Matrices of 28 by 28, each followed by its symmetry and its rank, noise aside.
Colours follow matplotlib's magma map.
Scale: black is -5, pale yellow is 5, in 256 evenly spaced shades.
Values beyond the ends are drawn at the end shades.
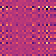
no symmetry, rank one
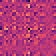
symmetric, rank three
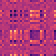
symmetric, rank one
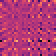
no symmetry, rank two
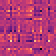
antisymmetric, rank two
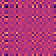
symmetric, rank one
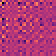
symmetric, rank two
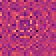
symmetric, rank two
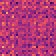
no symmetry, rank three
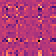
antisymmetric, rank two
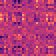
antisymmetric, rank two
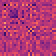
symmetric, rank three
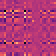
no symmetry, rank one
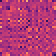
symmetric, rank three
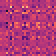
antisymmetric, rank two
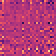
no symmetry, rank three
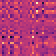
antisymmetric, rank two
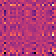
antisymmetric, rank two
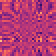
no symmetry, rank two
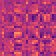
antisymmetric, rank two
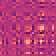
symmetric, rank two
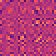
symmetric, rank three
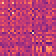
symmetric, rank three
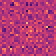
no symmetry, rank three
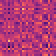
no symmetry, rank two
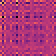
symmetric, rank one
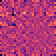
no symmetry, rank three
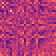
symmetric, rank three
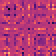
symmetric, rank three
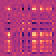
symmetric, rank one
